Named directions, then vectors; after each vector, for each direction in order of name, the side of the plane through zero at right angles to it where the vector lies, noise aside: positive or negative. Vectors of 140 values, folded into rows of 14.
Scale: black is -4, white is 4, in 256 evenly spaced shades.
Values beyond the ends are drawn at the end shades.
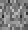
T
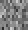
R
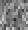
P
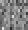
negative, negative, positive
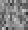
negative, negative, positive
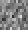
negative, positive, negative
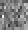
positive, negative, negative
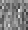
negative, positive, positive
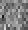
negative, positive, positive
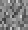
negative, positive, negative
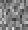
positive, positive, positive
